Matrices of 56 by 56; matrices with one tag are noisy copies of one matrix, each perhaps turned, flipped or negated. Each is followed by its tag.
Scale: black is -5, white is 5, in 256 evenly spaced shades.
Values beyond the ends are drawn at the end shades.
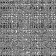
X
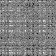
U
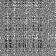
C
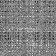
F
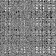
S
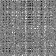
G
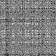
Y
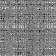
X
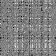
C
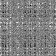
U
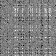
C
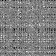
X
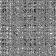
U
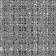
Y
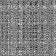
Y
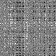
F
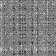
Y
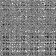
S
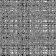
U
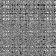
S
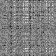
G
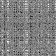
X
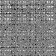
S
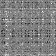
Y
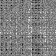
F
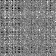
S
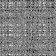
U
